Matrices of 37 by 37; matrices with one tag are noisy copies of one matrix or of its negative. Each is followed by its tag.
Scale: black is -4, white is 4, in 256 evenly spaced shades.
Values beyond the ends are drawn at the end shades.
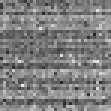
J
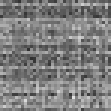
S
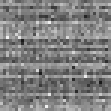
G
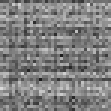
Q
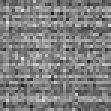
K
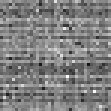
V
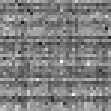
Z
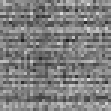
K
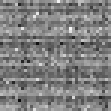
Z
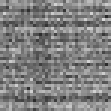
K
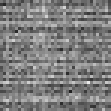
K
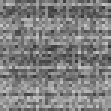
S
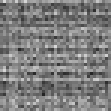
Q
